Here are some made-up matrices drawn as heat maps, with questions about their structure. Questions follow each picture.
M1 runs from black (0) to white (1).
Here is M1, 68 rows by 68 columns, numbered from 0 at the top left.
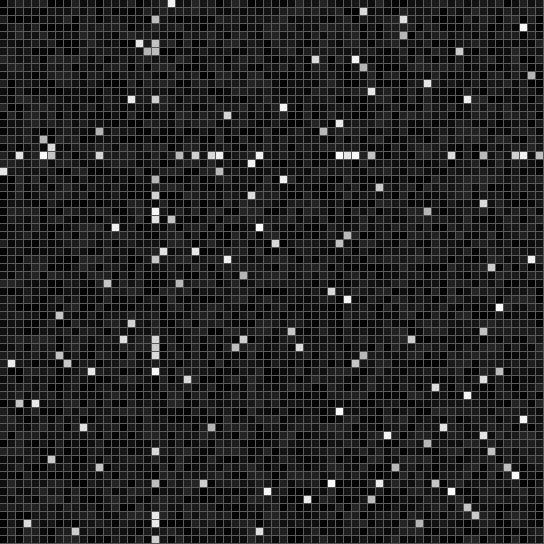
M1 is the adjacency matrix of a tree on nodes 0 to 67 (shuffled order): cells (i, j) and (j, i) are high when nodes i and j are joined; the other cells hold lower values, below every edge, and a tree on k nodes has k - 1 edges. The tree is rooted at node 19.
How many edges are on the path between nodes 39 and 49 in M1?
6
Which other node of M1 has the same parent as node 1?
8
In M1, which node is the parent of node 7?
44
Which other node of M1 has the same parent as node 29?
37
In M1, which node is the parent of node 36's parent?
60
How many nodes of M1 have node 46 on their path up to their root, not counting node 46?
3
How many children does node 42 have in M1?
3
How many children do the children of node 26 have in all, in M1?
2
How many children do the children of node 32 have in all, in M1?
2
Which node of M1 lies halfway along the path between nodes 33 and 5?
56
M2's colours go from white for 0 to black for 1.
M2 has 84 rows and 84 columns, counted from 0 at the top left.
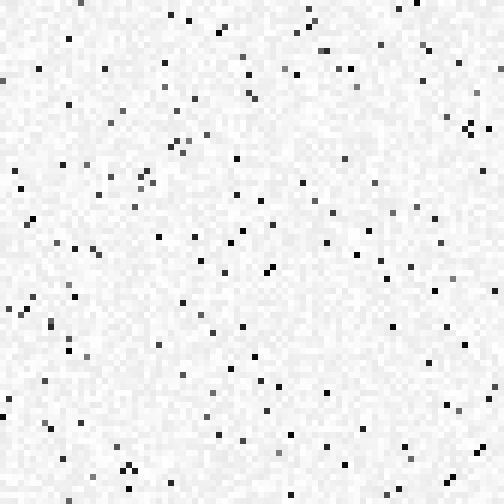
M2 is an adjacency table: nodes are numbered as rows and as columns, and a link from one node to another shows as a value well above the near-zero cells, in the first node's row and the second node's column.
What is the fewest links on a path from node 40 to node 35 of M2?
3
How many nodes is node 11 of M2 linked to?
6
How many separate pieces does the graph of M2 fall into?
6
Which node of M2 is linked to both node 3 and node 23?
node 31
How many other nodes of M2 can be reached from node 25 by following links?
3
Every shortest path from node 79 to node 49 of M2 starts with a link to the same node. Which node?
node 15
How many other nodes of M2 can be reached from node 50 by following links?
3
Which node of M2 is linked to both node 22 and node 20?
node 78
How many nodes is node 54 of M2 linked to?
4
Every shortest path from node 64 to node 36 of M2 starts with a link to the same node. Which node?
node 82
